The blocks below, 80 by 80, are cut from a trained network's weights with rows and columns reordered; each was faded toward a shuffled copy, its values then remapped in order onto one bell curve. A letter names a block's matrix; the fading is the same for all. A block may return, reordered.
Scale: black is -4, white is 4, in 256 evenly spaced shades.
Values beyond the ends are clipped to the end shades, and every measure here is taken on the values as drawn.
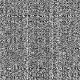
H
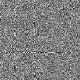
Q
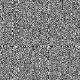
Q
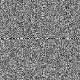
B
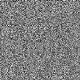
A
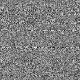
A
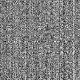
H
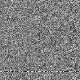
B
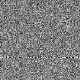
B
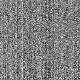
H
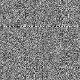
B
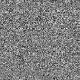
A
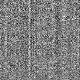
H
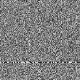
B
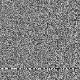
B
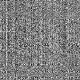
H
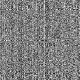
H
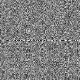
Q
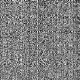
H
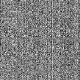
H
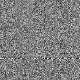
Q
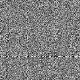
B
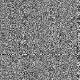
Q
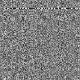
B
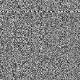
Q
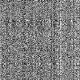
H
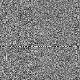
B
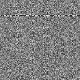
B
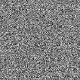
A
